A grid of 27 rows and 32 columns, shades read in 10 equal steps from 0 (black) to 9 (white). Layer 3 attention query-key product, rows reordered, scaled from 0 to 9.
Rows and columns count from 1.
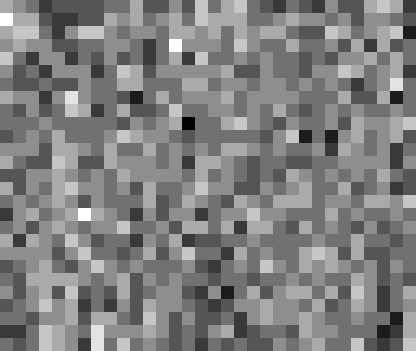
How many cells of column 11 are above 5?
5
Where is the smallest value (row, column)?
10, 15
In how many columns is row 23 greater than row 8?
12
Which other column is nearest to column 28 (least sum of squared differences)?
25
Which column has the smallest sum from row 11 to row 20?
31
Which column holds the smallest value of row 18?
19
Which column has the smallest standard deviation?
13
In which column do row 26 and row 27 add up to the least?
30
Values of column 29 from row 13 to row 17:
5 4 4 6 4
